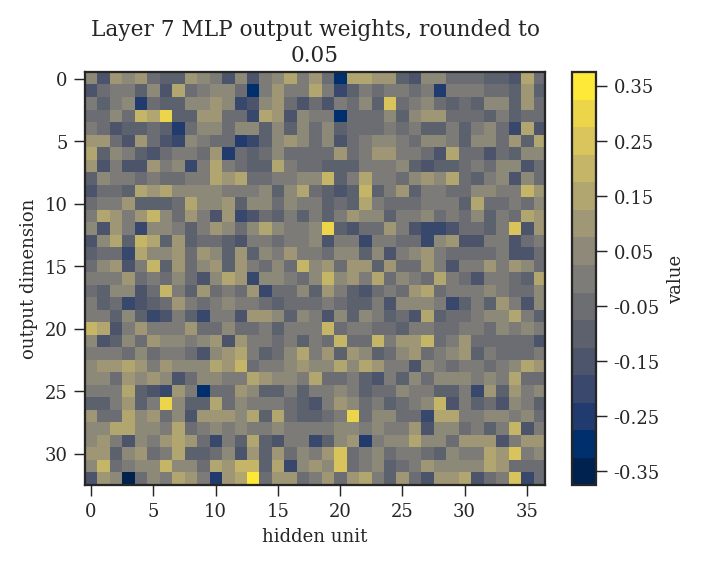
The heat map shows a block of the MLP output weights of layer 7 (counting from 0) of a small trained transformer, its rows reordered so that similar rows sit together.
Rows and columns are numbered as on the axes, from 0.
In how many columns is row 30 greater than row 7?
22
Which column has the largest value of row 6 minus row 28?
35
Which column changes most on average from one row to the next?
6
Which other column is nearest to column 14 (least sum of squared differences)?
18
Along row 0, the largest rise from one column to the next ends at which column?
21
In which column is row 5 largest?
36
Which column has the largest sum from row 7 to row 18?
5
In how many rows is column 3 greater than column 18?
14
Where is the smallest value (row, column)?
32, 3
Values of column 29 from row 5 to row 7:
0 0.15 -0.1
